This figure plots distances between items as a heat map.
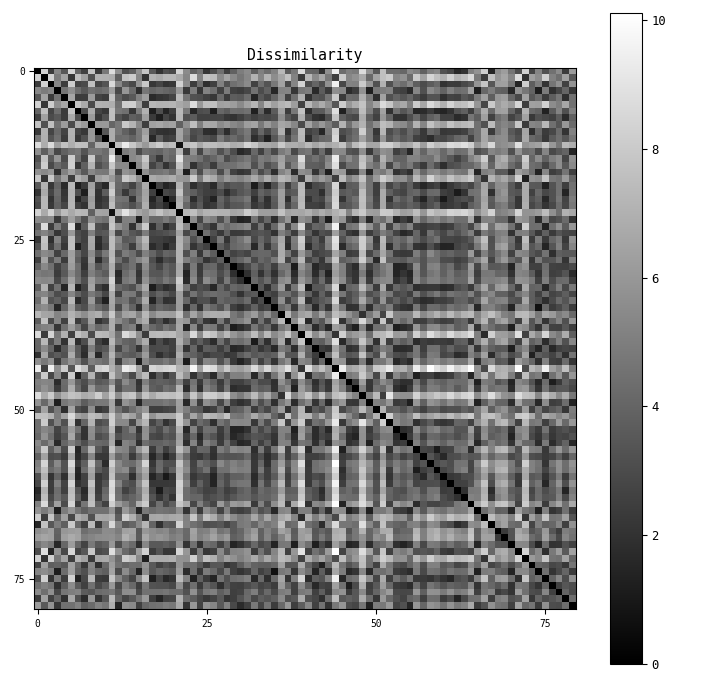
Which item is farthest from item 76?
48
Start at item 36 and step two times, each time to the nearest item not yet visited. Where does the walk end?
51
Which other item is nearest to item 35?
74
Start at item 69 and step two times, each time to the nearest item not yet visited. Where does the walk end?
77
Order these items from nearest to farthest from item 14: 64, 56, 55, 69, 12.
56, 64, 55, 12, 69
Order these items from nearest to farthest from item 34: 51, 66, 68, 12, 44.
12, 68, 51, 66, 44
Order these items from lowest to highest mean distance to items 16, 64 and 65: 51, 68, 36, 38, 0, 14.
38, 14, 68, 0, 36, 51
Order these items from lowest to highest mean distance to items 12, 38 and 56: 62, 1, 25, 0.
62, 25, 0, 1
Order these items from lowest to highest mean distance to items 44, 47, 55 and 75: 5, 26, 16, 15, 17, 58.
15, 17, 26, 16, 58, 5
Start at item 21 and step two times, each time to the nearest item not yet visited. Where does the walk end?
8
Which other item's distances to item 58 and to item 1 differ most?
44
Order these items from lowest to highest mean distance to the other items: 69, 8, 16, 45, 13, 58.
45, 58, 13, 69, 8, 16
